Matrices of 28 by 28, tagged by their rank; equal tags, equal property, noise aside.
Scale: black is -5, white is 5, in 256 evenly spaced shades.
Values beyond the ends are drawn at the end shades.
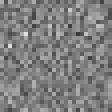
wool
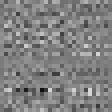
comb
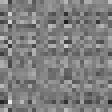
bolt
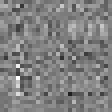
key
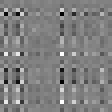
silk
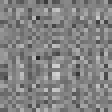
comb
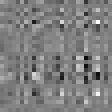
bolt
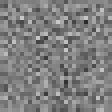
wool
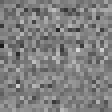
wool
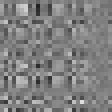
bolt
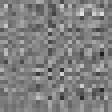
comb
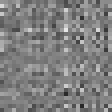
comb
